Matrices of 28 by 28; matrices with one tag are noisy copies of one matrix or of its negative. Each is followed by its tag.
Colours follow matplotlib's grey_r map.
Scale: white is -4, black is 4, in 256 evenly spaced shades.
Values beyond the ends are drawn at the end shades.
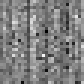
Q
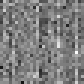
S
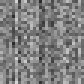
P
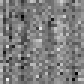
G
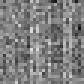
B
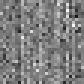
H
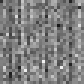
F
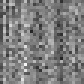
G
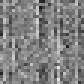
S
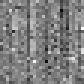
Q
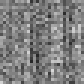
B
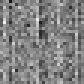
S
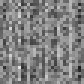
F
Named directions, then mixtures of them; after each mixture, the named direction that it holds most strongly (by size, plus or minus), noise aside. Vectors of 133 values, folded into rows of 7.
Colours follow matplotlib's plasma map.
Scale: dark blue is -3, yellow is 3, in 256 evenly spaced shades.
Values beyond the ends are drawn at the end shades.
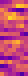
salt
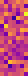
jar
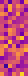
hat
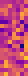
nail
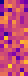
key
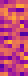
salt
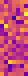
jar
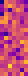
key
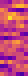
salt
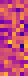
nail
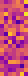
jar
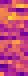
salt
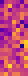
nail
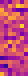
salt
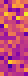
jar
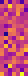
hat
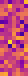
nail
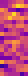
salt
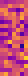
nail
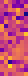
jar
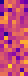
key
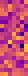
nail
